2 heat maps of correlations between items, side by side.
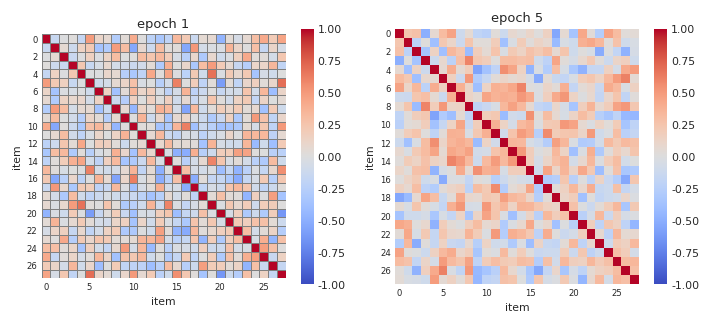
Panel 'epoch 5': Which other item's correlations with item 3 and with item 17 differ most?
8
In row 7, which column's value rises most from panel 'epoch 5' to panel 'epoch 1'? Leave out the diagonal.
23
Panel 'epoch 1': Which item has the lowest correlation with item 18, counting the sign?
23
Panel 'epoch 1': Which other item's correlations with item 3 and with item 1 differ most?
17
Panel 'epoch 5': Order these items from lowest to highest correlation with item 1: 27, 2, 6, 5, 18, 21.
18, 2, 27, 6, 5, 21
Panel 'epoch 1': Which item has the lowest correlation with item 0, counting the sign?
20
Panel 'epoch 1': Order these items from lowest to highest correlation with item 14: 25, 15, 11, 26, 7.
25, 11, 15, 7, 26
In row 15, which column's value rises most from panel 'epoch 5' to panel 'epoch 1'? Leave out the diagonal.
27
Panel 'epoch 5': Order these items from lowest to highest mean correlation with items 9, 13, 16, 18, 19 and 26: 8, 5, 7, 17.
5, 17, 8, 7
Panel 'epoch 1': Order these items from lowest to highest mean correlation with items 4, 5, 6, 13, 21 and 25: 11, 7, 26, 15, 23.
26, 15, 7, 11, 23
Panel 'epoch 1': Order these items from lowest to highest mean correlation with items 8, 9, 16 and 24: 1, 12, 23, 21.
12, 23, 21, 1
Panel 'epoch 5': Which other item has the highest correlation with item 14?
6
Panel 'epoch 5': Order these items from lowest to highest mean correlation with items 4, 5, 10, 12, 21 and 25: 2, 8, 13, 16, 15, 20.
16, 2, 20, 15, 13, 8
